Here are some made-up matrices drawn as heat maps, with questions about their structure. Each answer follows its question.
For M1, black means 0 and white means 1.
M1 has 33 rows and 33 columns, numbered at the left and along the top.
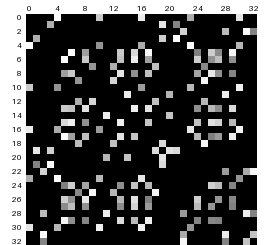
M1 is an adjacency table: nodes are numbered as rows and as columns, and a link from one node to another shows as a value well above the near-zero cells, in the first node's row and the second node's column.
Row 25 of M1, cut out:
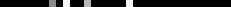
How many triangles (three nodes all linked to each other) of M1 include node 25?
5
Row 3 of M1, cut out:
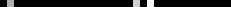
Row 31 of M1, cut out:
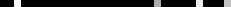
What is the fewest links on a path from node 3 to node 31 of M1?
5
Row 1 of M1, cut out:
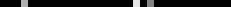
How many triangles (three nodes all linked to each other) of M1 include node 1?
3
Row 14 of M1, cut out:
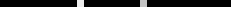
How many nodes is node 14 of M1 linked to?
2
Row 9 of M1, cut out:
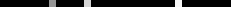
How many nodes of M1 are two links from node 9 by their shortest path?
1
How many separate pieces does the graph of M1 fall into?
3
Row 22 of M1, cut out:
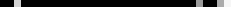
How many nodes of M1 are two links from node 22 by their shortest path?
1
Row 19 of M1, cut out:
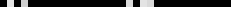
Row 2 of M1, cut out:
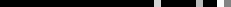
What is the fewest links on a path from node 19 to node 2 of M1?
4
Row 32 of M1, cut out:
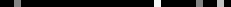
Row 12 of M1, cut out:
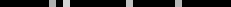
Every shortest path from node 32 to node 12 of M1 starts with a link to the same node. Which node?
node 28
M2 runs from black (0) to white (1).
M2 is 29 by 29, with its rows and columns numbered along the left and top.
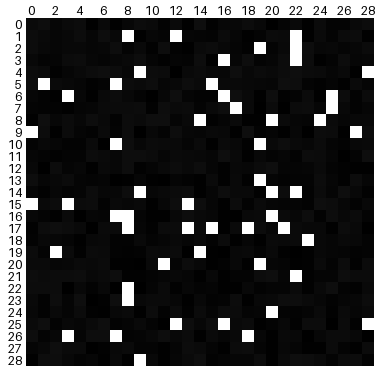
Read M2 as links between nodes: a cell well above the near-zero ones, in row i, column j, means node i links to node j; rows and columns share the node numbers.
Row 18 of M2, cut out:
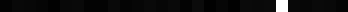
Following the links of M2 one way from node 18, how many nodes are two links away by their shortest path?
1
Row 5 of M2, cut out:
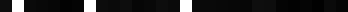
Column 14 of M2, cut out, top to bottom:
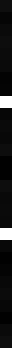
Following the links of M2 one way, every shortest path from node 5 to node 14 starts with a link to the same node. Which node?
node 1
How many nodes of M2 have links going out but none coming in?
5
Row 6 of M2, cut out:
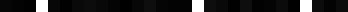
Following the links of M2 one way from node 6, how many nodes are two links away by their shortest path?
6
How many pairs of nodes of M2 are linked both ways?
1
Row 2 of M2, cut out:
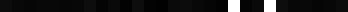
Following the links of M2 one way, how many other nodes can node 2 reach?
10
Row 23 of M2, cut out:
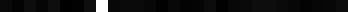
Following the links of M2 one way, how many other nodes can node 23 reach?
11
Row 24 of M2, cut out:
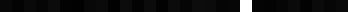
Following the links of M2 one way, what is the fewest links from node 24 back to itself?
6
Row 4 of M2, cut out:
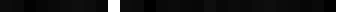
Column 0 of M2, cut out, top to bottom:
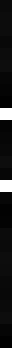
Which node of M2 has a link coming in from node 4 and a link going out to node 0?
node 9
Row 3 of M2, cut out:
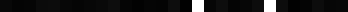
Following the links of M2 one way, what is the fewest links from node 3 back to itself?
5
